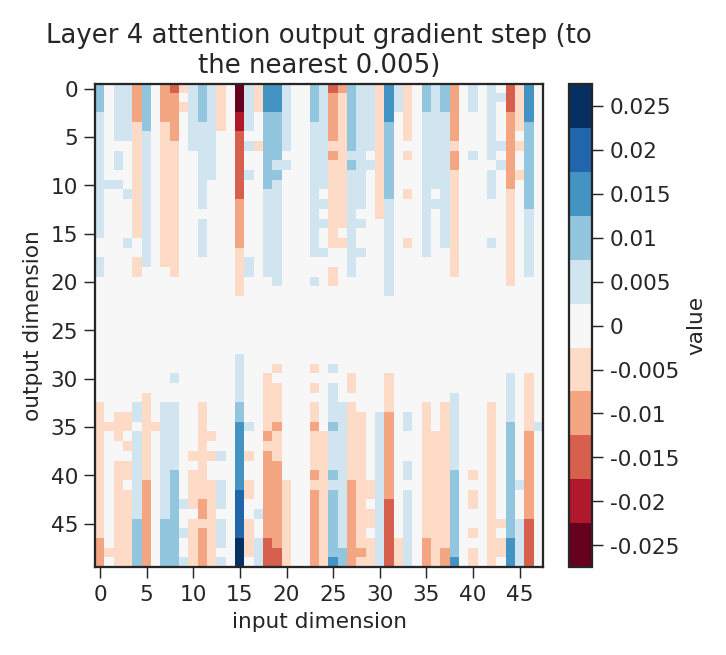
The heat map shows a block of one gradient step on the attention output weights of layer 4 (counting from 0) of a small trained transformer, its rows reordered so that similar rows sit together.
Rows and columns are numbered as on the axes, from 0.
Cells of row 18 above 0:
8
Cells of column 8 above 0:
18
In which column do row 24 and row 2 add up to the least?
15
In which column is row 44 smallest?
31
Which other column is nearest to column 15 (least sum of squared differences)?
44
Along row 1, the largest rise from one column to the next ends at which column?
16
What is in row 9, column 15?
-0.015
